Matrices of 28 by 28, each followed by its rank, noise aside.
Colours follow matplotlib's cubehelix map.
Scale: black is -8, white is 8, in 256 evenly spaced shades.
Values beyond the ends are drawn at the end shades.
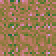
four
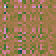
two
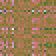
two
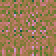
three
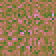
four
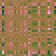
two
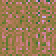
three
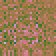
four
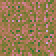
six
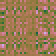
two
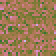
six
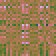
two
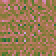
four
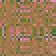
two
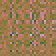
two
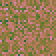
six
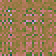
two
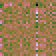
two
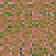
four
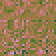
four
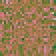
six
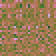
three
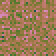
four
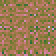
four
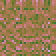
three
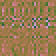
two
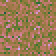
six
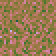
six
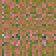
four
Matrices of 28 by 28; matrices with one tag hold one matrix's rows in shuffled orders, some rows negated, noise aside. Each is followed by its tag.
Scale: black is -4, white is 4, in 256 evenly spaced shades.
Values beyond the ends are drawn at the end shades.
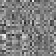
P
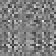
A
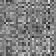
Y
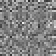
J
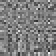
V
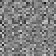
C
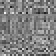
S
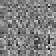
V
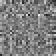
J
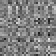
V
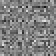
S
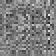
Y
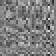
Y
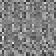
C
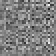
Y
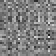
V
